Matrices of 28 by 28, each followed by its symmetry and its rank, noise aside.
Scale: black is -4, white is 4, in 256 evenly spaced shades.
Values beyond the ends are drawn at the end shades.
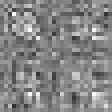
symmetric, rank three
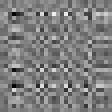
no symmetry, rank two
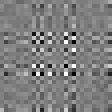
symmetric, rank one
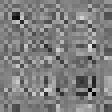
symmetric, rank three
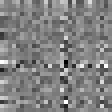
no symmetry, rank three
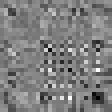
symmetric, rank three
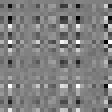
no symmetry, rank one
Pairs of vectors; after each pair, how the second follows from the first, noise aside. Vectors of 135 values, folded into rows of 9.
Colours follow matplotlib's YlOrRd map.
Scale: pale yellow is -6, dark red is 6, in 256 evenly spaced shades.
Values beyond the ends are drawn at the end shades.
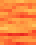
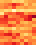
reversed, negated, scaled up.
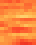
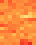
partly zeroed.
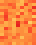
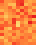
negated.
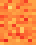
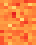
reversed, negated.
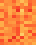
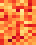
scaled up.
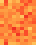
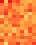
negated.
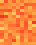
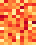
scaled up.
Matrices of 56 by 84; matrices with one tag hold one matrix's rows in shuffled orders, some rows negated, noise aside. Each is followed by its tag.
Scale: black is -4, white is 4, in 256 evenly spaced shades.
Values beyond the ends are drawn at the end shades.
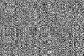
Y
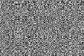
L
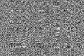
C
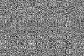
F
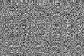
C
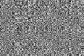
L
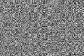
Y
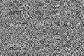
C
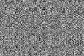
Y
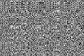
C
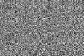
Y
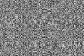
Y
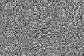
Y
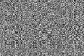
Y
